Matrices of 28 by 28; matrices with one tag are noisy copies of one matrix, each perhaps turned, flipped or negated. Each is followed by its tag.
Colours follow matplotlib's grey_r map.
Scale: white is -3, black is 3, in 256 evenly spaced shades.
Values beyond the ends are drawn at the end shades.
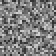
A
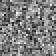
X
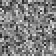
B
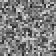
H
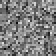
B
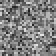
B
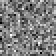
A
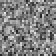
A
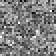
B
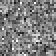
B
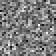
H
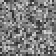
H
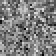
X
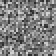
B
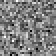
H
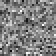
X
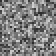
H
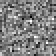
H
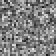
H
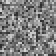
A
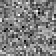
X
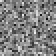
X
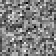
H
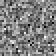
H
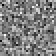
H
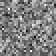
A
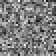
A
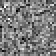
H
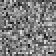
H
